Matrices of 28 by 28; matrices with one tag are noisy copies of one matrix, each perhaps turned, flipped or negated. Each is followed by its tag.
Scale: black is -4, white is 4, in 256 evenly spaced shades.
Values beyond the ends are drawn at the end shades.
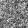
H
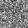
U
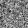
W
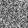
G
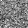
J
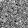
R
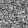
W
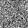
J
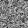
R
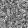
U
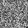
J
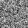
R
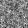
W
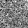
G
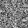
U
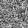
W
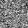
G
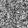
U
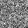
R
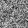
W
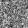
H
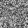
U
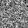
U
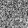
G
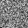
J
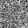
G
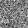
J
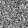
J
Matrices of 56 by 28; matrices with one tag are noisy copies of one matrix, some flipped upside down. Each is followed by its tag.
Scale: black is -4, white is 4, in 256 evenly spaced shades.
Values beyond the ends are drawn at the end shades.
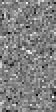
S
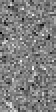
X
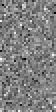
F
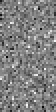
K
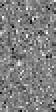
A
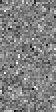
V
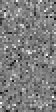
S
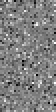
V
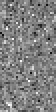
X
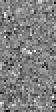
S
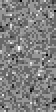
A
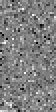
X
